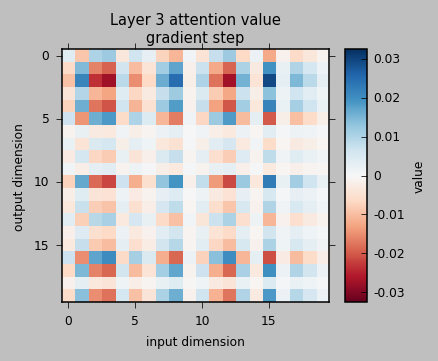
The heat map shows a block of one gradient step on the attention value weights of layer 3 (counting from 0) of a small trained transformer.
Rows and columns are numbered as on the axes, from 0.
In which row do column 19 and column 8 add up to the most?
2
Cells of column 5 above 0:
6
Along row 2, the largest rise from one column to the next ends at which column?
13
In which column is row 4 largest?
15
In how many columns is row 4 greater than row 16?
11
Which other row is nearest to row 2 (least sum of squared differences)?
10
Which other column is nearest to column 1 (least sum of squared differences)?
8
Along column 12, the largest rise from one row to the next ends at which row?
5
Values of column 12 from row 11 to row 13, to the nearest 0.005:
-0.005 -0.01 0.01
